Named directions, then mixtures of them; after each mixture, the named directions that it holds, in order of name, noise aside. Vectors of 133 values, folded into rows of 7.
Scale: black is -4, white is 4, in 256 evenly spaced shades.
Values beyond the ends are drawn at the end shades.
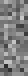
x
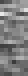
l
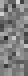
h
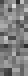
h, l, x.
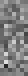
h, x.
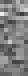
h, l.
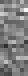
l, x.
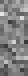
h, l, x.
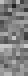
h, l.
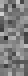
h.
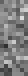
l, x.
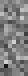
h, l, x.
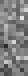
l, x.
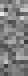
h, l, x.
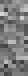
h, l, x.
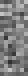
h, l, x.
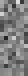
h.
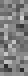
x.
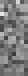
h, l.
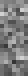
h, l, x.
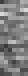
l.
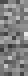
h, l, x.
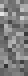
h, l, x.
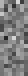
h.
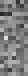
h, l, x.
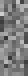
h.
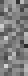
h.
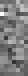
h, l.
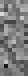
h, l, x.
